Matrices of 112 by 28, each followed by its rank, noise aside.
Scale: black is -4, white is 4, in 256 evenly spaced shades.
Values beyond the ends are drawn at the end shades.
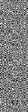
five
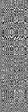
three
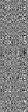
five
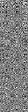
six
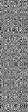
four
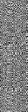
five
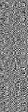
six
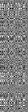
three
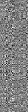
five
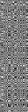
four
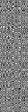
five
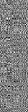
five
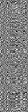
six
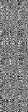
six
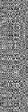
four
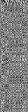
five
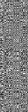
five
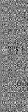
six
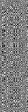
three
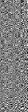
five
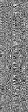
six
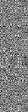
six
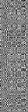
five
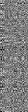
five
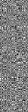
five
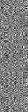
six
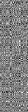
four
